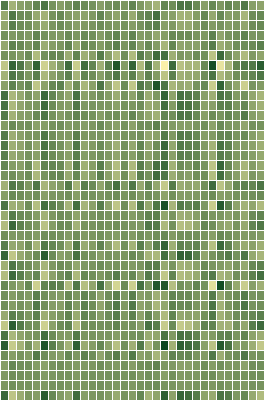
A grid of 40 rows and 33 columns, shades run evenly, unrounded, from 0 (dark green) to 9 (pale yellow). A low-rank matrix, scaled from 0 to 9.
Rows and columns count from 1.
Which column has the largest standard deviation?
21
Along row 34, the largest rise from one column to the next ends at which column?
2
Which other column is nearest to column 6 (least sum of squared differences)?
1
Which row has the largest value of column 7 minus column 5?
7
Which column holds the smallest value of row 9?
20
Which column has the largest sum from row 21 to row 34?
31
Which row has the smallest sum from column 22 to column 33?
26
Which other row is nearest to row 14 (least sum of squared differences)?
34
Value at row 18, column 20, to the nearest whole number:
2
